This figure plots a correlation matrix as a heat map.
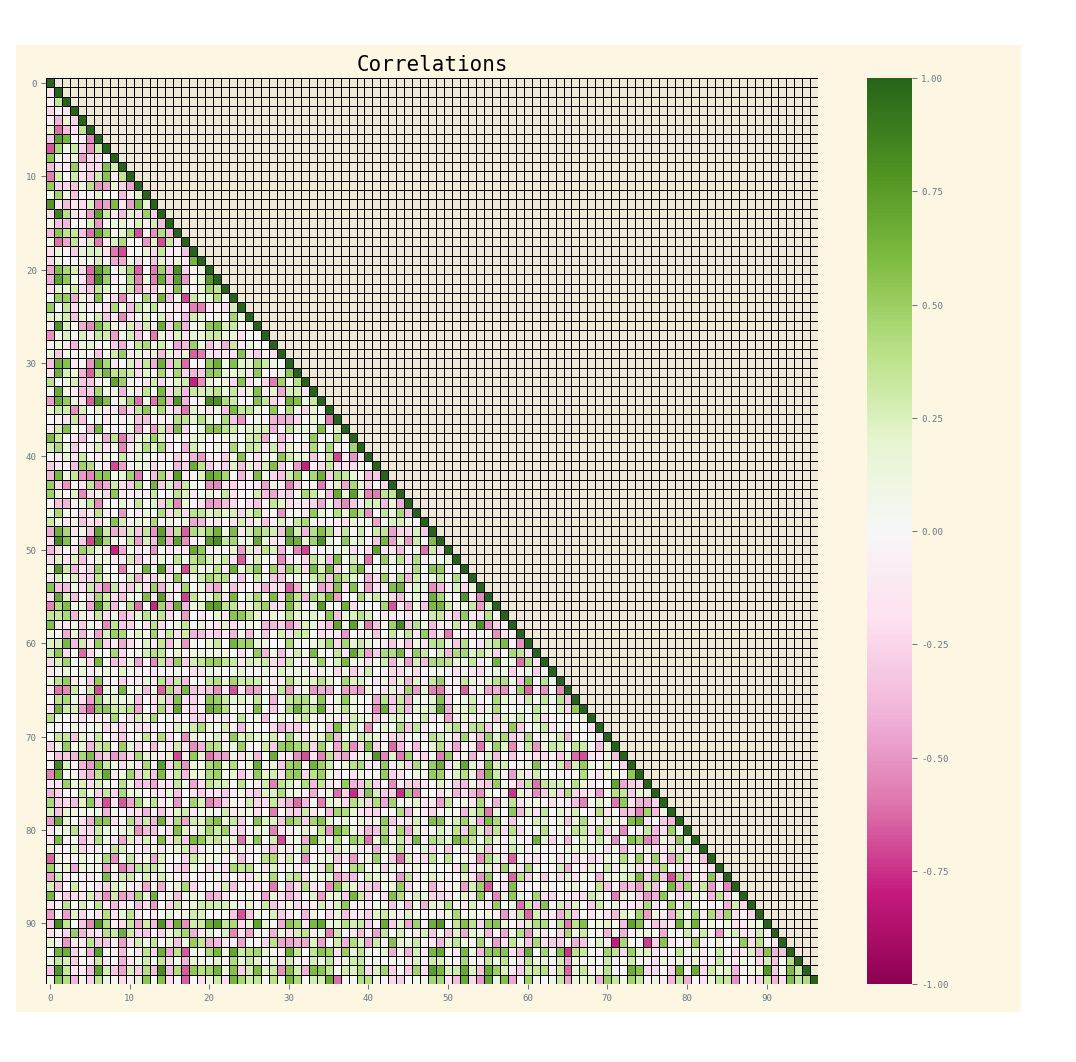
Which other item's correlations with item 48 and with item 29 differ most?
95
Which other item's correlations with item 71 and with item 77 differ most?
92
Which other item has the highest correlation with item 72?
41
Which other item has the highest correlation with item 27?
56
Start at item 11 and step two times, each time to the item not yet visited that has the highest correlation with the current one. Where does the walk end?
0
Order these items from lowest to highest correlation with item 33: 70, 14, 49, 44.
70, 44, 49, 14
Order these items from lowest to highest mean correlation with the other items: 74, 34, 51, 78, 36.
78, 36, 51, 74, 34
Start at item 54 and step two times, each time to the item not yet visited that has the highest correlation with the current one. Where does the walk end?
44
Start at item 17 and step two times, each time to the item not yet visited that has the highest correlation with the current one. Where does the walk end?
9
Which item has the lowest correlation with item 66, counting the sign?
72
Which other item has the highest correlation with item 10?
7
